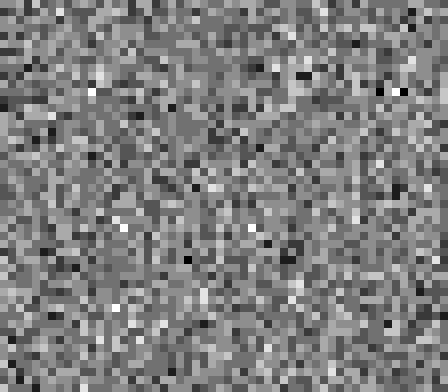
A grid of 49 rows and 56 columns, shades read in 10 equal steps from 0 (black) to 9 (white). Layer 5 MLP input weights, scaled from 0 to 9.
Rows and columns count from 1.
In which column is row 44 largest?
34
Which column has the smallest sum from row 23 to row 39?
56
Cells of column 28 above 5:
10
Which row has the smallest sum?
33
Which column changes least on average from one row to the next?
23
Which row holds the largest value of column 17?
41
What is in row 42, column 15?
5
